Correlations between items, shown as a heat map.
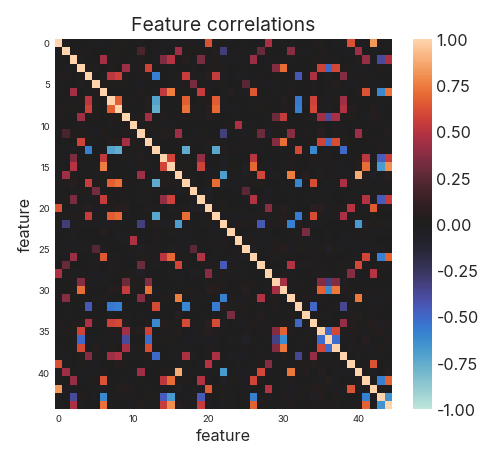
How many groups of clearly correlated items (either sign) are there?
8
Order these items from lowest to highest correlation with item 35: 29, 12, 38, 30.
38, 29, 12, 30
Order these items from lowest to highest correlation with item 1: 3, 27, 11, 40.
3, 11, 27, 40
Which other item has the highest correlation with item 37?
30
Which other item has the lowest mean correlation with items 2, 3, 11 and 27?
22
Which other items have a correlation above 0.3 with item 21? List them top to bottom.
4, 7, 8, 17, 34, 38
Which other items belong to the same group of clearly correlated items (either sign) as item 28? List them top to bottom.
0, 20, 39, 42
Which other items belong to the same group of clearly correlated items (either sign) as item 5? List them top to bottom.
18, 25
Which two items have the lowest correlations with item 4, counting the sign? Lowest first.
13, 32
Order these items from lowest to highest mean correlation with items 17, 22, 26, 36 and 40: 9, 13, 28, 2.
13, 9, 28, 2
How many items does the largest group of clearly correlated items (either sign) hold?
9
